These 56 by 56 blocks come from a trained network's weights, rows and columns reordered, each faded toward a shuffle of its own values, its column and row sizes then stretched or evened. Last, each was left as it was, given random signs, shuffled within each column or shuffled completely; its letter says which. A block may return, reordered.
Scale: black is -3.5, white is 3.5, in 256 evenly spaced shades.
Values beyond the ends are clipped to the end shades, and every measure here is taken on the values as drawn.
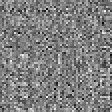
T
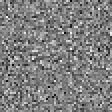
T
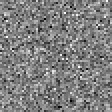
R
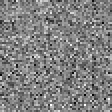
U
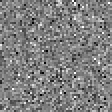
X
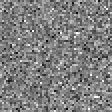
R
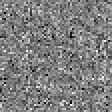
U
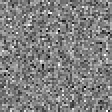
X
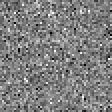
X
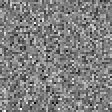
X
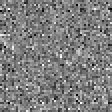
U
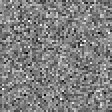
R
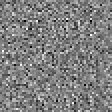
T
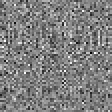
T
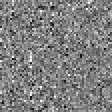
X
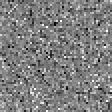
R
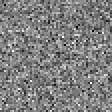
R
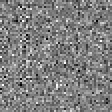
T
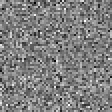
U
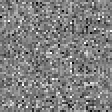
T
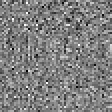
T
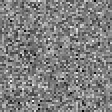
X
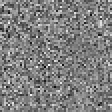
U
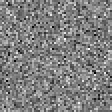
X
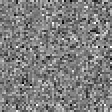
U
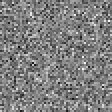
R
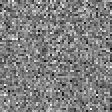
U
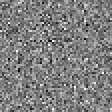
T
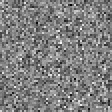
X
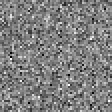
X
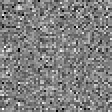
T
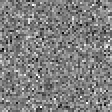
X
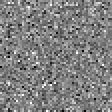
U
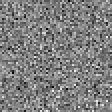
X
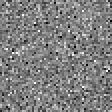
X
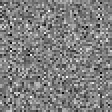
T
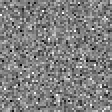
R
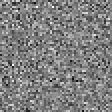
T
